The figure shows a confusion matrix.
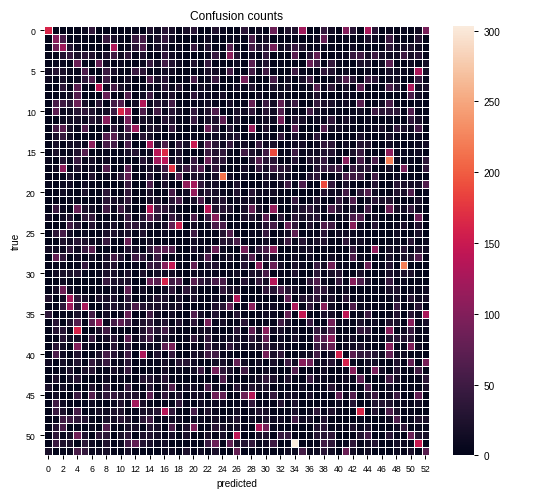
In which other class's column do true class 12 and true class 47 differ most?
43
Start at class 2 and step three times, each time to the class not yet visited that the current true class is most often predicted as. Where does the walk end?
8
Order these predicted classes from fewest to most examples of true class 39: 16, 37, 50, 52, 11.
52, 11, 37, 16, 50
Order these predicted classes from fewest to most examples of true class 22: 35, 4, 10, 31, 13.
13, 35, 10, 4, 31
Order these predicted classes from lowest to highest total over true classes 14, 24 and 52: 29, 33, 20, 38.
29, 33, 38, 20
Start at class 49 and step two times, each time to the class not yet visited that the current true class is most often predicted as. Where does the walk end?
17
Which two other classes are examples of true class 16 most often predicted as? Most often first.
47, 15
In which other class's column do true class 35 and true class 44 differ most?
41
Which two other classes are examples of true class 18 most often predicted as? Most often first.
24, 11
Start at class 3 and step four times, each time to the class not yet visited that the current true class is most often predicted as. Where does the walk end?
51
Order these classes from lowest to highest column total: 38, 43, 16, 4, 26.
26, 43, 38, 4, 16
